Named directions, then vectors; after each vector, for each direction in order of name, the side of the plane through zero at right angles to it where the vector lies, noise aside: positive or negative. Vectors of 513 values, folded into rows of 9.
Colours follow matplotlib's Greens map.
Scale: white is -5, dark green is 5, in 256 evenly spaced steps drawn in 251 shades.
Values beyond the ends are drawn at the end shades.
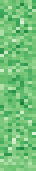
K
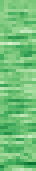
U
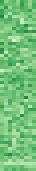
positive, negative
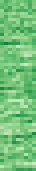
negative, negative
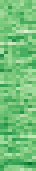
negative, positive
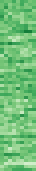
positive, negative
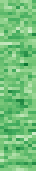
positive, positive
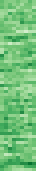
negative, positive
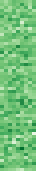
positive, positive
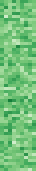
positive, positive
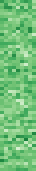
negative, negative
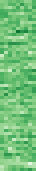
positive, negative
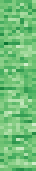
negative, negative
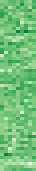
positive, negative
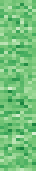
positive, positive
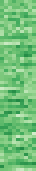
positive, positive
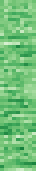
positive, positive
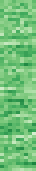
positive, positive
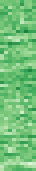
positive, negative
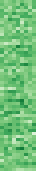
positive, positive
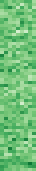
negative, positive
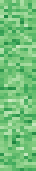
negative, negative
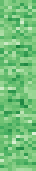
positive, positive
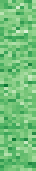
negative, positive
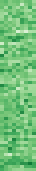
negative, positive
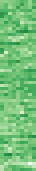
positive, negative
